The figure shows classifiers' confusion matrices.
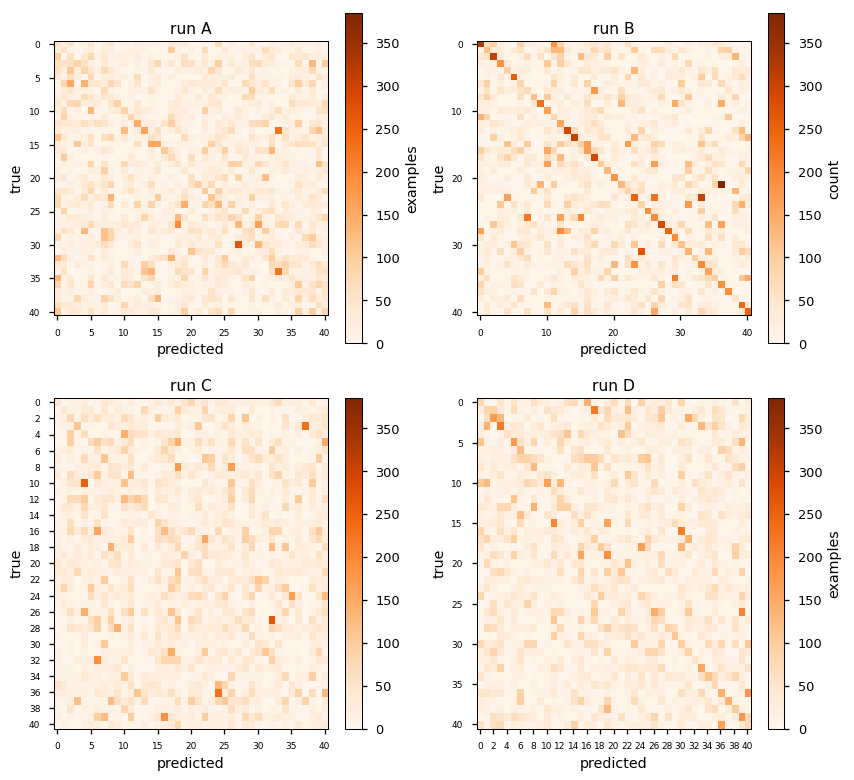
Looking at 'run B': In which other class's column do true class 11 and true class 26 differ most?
7
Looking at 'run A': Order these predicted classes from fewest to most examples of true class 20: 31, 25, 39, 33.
33, 39, 25, 31
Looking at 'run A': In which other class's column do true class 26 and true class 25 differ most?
18
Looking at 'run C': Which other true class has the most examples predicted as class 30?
22
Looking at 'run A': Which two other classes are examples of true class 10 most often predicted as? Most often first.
5, 22
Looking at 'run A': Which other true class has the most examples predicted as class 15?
38
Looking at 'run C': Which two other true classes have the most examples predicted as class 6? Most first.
32, 16
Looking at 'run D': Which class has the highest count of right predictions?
3
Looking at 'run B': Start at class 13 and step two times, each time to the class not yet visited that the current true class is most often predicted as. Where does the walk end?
10
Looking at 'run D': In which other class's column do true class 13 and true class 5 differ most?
39
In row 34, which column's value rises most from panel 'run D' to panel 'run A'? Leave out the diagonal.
33
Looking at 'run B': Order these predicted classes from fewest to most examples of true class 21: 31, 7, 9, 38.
38, 7, 31, 9
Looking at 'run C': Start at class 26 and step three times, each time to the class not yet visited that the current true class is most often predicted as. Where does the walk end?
38
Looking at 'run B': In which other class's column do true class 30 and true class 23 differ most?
33
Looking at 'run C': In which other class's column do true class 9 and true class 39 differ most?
16
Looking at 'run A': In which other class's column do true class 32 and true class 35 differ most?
17
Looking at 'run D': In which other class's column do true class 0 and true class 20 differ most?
16
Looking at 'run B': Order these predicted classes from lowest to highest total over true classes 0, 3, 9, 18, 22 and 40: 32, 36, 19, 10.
32, 19, 36, 10
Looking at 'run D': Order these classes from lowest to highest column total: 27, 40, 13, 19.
13, 40, 27, 19
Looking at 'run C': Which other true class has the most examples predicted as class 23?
7
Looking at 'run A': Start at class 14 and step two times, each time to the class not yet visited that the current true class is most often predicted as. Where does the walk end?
24
